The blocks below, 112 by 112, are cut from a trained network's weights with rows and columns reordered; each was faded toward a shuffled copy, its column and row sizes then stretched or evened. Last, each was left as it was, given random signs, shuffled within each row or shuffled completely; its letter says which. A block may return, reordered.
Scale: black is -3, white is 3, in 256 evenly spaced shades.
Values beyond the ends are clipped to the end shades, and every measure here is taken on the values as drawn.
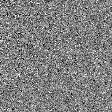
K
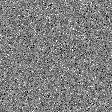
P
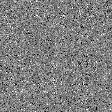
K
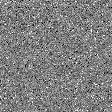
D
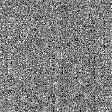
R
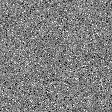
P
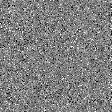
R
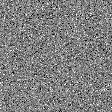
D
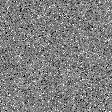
P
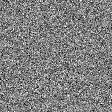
P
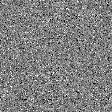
K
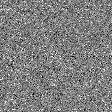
D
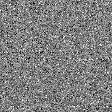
D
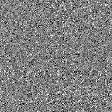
R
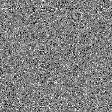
R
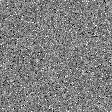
P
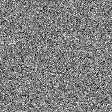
D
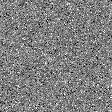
P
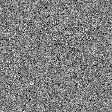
K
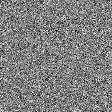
K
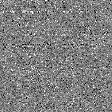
R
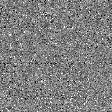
R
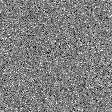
P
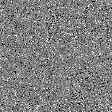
K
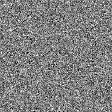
K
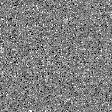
R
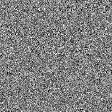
K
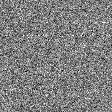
D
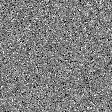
P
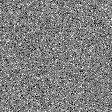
P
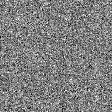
D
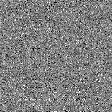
R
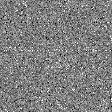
R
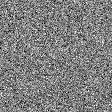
P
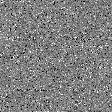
D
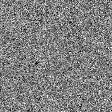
K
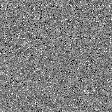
K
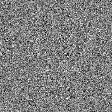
K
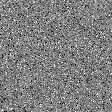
P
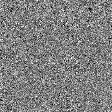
K
